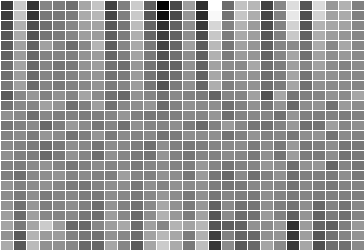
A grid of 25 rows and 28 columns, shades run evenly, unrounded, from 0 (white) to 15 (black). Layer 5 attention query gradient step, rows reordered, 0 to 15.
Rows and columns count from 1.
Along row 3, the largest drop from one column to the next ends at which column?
17
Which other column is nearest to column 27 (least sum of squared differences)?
8
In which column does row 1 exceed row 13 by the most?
13
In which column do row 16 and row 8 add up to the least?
23
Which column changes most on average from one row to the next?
4
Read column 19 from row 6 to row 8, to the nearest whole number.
6 7 6
